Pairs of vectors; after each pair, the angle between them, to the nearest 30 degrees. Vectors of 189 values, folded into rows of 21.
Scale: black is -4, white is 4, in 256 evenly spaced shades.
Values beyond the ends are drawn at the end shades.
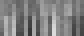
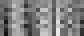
90 degrees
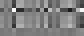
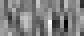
90 degrees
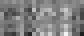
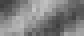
90 degrees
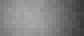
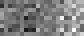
120 degrees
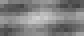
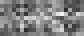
60 degrees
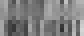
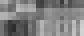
60 degrees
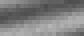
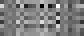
90 degrees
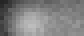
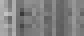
120 degrees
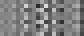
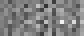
150 degrees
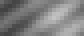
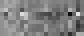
120 degrees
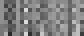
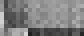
60 degrees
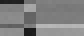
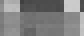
90 degrees
